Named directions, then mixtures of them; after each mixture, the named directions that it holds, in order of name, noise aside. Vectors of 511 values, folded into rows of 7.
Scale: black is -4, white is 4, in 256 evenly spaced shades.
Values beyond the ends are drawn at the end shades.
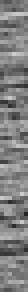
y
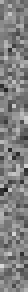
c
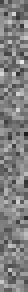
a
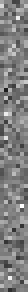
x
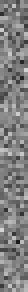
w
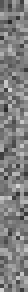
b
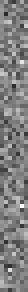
a, x.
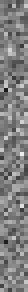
b, w, x.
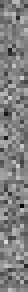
c, w, x.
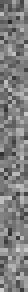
b.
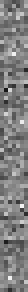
b, x, y.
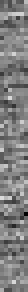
b, y.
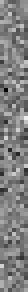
c, x.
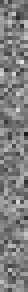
a.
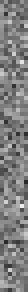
a, x.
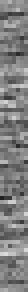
y.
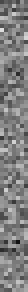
a, w, y.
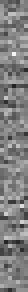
a, x, y.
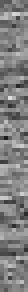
x, y.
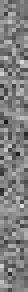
a, c, x.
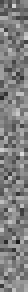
a, b, w.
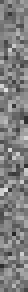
c.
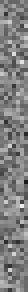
a, x.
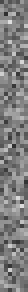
a, x.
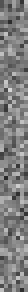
b.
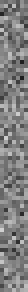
w.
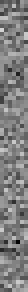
a, w, y.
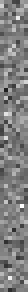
x.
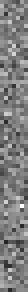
a, x.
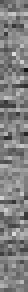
a, w, y.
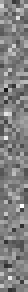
x.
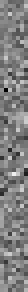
b, c, x.
